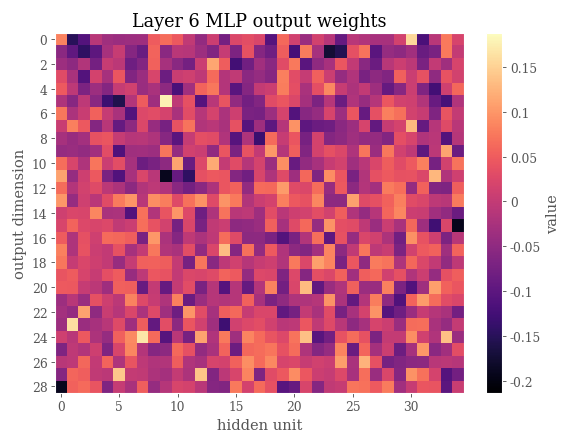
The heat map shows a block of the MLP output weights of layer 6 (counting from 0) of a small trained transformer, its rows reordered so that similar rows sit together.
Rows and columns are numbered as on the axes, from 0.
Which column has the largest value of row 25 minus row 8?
17
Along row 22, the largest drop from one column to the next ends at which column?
28
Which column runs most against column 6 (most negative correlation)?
29
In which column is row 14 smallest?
6
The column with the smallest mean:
32
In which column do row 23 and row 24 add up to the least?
22
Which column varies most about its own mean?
9
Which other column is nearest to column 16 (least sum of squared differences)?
26
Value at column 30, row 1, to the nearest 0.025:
-0.025
